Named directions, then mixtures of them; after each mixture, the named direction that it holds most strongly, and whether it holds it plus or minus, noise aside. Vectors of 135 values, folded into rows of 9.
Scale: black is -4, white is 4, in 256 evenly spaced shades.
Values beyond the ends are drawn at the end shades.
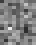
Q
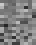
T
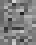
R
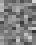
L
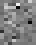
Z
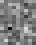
Q, minus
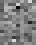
Z, plus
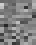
T, plus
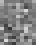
Q, minus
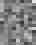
L, plus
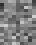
T, minus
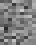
R, plus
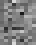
R, plus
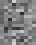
R, plus
